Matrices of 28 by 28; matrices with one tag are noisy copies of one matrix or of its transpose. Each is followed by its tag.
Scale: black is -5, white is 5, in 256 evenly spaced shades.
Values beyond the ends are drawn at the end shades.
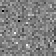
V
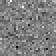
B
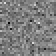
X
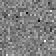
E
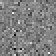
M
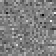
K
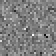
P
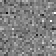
K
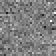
K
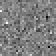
B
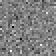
E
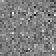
M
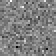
B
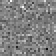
B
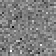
E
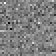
X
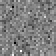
K
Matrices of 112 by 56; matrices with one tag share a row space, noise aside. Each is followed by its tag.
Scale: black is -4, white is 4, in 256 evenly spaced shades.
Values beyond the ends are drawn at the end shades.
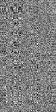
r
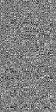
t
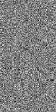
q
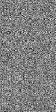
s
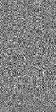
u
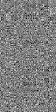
t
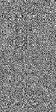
s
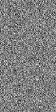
u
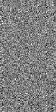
q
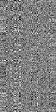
r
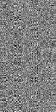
r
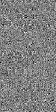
s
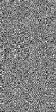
q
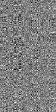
r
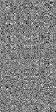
t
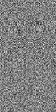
u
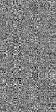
r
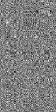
t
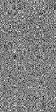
u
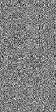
u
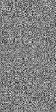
s
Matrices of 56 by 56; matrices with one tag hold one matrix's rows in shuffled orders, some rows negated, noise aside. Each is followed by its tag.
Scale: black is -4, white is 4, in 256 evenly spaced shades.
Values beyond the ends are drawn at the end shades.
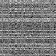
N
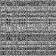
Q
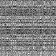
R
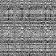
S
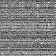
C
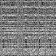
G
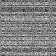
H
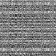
N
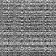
S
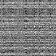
G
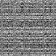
S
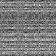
G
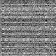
H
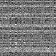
N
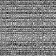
R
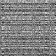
H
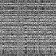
G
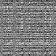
S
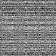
G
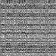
Q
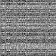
Q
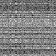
N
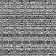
S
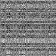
Q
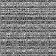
Q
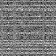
S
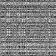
Q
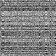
H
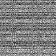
R
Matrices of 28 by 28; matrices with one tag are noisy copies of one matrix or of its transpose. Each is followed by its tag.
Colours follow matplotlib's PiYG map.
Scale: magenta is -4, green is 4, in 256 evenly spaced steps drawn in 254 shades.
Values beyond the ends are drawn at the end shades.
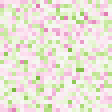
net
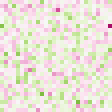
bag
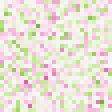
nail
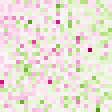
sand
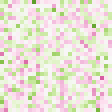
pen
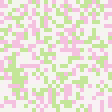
net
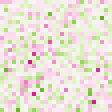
nail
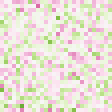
bag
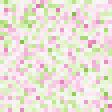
pen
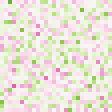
bag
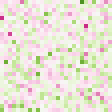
nail
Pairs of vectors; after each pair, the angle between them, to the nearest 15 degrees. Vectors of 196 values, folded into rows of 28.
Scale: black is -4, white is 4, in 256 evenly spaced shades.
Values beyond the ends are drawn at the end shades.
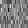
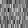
30 degrees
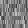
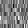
75 degrees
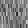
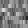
105 degrees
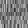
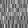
150 degrees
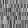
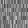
150 degrees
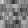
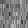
120 degrees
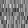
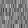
60 degrees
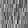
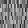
90 degrees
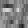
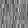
90 degrees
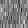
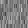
135 degrees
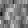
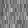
60 degrees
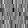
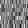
60 degrees
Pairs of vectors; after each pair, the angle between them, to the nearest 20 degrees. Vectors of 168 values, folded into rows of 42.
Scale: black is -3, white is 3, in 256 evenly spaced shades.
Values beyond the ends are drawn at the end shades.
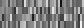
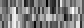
140 degrees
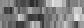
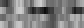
100 degrees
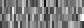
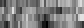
60 degrees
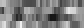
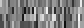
100 degrees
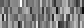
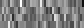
60 degrees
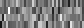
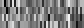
100 degrees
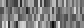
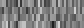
20 degrees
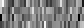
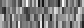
100 degrees
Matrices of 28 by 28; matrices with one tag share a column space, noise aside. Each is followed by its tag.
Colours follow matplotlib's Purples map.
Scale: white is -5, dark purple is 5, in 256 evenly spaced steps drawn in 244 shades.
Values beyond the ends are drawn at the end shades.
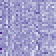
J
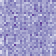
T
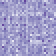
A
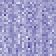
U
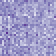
A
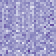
J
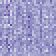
A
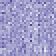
U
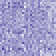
J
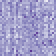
A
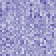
A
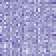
U
